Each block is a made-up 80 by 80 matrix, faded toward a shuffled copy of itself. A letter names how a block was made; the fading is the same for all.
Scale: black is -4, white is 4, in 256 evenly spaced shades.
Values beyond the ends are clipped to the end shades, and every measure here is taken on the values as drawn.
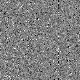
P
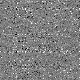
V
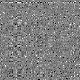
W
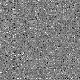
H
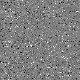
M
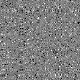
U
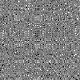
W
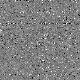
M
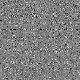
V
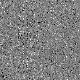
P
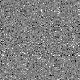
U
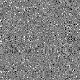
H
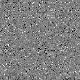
V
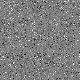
M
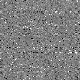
U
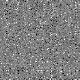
U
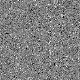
P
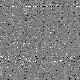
V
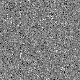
P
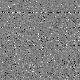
V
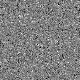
P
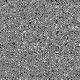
H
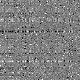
W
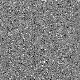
P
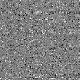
H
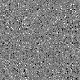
U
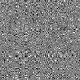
W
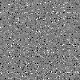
V
